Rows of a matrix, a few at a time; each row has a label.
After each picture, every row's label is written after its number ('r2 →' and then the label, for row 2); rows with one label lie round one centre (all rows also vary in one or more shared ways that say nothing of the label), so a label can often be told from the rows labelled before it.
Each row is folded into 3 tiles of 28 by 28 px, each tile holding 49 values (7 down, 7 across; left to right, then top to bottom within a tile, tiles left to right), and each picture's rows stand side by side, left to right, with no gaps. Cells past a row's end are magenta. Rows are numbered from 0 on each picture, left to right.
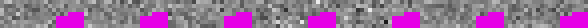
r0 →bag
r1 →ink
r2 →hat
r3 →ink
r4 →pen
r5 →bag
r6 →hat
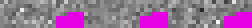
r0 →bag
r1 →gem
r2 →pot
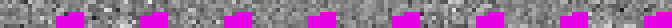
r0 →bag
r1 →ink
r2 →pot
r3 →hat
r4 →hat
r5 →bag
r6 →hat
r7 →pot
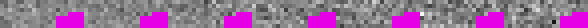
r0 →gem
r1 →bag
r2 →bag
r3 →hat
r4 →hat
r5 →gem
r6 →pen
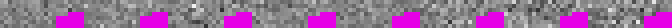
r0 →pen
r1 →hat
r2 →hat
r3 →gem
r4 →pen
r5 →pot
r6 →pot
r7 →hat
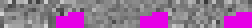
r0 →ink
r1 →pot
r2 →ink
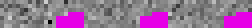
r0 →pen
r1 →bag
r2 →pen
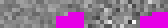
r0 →pen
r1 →gem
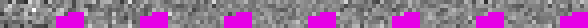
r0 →gem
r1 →ink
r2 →bag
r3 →pot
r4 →pot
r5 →hat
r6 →bag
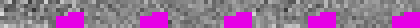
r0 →ink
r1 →gem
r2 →ink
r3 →pot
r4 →hat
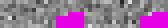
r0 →pen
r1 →ink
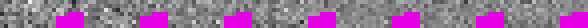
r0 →pen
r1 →gem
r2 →bag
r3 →gem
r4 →ink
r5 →gem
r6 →gem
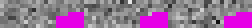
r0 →gem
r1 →pen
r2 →pot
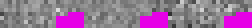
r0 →pen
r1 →pen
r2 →bag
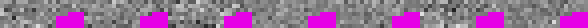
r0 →pen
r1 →pot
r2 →pot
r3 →hat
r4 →pen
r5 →pot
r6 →bag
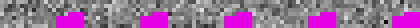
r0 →hat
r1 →ink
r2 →bag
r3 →pen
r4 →hat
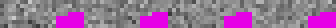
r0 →pot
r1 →pot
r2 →hat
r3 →bag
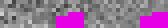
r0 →gem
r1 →hat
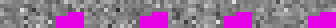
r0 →ink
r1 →pot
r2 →ink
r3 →gem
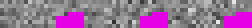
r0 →hat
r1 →pot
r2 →ink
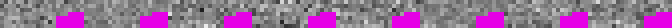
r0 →pot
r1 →ink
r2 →gem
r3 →pot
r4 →gem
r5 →ink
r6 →pen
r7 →ink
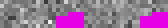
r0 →gem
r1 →pen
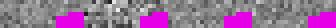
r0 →gem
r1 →bag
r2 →hat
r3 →bag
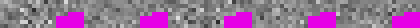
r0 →pot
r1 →gem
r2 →hat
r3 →ink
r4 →gem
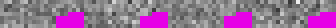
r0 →ink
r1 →pen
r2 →pen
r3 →hat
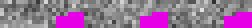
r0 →bag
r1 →hat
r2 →gem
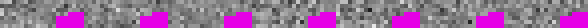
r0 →gem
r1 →pen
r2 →ink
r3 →ink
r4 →ink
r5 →pen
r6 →pot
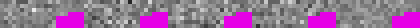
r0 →gem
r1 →gem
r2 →pot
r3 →bag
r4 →ink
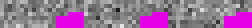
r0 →hat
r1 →pen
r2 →pen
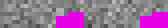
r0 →pot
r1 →gem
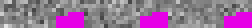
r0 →ink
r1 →hat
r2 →gem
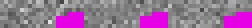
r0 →bag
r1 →pot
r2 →hat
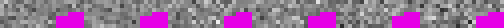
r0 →gem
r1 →hat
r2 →bag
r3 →ink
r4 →gem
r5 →pot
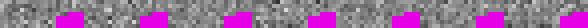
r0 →bag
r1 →ink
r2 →hat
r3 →gem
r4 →bag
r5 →hat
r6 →bag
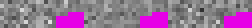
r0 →hat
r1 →ink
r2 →hat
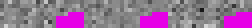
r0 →ink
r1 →bag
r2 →pot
